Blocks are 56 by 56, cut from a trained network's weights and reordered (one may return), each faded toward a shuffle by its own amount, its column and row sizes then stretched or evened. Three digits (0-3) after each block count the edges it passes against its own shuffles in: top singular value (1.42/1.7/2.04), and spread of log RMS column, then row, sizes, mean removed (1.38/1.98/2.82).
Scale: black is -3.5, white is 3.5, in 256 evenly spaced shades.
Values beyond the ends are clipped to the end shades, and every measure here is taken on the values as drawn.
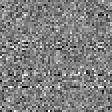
3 0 2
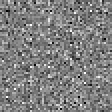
0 2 1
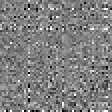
2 2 2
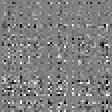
1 3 3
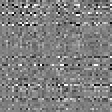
3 2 3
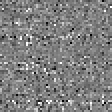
0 1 2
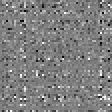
0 2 3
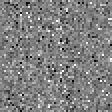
0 1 0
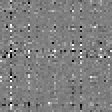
2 2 2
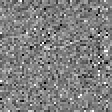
1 1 1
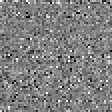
0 0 2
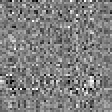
3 2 2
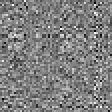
3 2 1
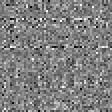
2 1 2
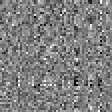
2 2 1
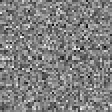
2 0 1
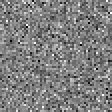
0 0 0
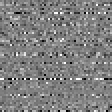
2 0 3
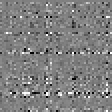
2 2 3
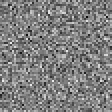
2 0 0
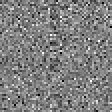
1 0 0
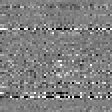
3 0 3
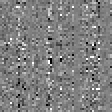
0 3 1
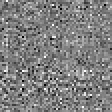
2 1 1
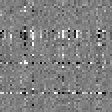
3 2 2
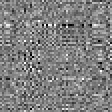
3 1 2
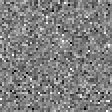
0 0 0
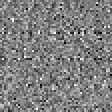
2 0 1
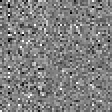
2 2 1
